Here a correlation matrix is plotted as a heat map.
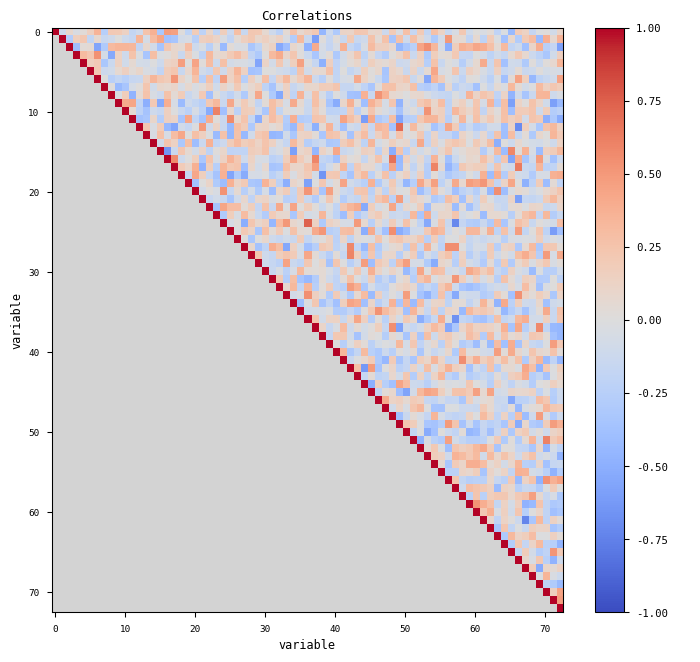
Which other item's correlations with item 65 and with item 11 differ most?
9
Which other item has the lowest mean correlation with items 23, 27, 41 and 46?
18
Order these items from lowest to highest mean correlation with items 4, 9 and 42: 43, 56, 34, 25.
56, 43, 25, 34
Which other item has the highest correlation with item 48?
16
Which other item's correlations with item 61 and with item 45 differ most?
67
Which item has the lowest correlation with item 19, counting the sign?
36
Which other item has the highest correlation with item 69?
37
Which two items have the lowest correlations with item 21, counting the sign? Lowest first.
66, 17
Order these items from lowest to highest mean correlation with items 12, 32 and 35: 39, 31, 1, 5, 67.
31, 67, 5, 39, 1
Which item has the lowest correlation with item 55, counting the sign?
71
